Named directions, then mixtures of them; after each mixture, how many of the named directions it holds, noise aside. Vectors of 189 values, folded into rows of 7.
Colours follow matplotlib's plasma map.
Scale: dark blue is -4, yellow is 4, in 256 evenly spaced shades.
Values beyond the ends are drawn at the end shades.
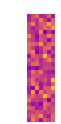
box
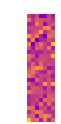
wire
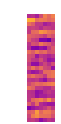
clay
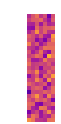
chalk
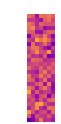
three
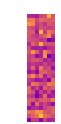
three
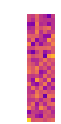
four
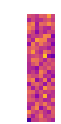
three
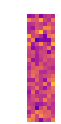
four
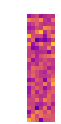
four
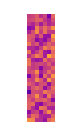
one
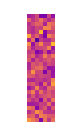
two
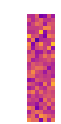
two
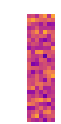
four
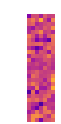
three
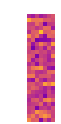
two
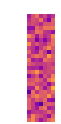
two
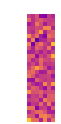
one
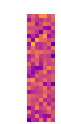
one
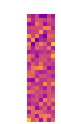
one
